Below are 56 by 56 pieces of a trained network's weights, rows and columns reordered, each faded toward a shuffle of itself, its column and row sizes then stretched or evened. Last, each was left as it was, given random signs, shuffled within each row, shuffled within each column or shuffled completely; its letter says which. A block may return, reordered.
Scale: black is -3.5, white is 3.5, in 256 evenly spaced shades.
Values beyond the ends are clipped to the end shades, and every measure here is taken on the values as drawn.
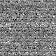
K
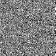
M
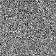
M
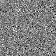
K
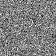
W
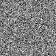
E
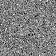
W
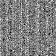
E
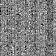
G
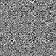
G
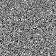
K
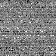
K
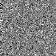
M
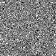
M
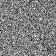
W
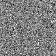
E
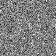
E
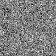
E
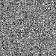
M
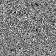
K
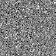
M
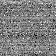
K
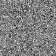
G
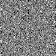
E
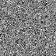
E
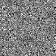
M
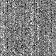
E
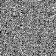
M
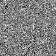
M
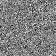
W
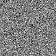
E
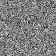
W
